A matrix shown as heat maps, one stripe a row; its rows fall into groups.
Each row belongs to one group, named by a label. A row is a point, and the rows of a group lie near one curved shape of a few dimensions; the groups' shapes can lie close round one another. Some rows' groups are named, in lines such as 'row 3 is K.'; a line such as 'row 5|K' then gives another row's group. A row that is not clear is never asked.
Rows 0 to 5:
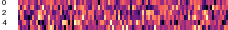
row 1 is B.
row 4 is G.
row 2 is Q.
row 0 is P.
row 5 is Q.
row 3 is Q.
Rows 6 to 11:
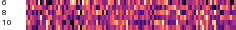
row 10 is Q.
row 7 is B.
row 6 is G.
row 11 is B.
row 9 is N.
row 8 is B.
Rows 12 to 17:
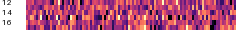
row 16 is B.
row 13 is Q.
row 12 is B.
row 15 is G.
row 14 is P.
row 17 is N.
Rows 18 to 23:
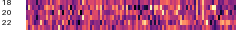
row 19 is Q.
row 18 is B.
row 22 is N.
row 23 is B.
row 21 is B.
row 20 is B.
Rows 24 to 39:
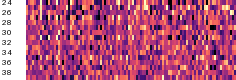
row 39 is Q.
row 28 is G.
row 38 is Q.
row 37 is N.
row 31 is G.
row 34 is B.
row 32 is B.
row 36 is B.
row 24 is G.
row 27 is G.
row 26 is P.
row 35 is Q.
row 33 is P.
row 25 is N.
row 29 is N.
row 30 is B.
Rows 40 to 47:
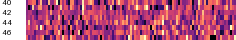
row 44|Q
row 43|B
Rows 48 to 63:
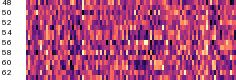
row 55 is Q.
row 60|Q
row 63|B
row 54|Q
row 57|N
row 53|Q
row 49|B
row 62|N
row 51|B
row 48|G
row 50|P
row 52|N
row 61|Q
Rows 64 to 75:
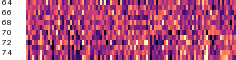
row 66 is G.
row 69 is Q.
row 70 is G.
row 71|N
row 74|N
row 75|N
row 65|B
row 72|N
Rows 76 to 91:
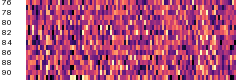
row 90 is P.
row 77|B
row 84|Q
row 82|N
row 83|Q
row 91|G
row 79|B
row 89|Q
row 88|G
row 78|Q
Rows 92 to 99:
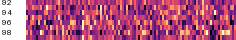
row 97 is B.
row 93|P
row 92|B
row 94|B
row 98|N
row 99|B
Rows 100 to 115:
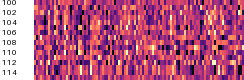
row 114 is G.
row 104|Q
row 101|Q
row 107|B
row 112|N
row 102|P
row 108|G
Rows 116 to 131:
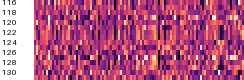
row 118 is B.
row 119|N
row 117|P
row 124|G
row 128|P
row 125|Q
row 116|P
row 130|G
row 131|Q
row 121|N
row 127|N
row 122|P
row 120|P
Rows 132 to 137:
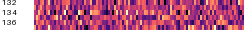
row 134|G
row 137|N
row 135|Q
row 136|G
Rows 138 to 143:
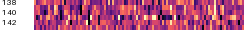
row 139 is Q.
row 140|Q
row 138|P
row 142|B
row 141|N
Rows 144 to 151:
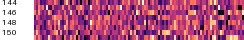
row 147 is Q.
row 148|B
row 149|B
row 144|Q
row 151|N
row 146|N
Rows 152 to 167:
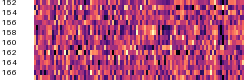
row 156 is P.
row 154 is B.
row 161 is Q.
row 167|B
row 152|B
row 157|N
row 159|B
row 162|G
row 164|P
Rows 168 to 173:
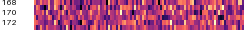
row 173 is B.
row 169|Q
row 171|N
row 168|P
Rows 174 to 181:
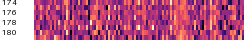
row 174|B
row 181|P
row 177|B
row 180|B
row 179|B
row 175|B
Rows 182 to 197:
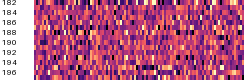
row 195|Q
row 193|G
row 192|B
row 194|B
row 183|Q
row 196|N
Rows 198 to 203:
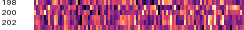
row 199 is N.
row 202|Q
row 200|P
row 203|B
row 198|Q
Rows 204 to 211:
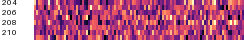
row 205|B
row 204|N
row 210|B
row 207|B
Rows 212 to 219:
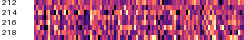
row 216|N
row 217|Q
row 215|B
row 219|N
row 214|G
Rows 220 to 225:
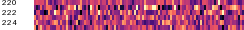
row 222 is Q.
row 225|B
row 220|G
